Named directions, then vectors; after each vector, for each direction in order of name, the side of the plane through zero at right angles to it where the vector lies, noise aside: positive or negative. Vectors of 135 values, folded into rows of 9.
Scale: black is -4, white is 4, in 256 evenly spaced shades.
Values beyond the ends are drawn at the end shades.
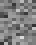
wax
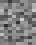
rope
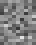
negative, positive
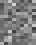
negative, negative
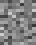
positive, positive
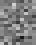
positive, negative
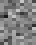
positive, positive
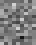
positive, negative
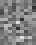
negative, positive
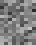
negative, negative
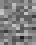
positive, negative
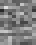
negative, negative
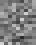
positive, negative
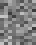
negative, negative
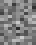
negative, positive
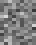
negative, negative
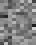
positive, positive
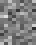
negative, negative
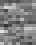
positive, negative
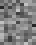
positive, positive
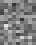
negative, positive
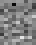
negative, positive
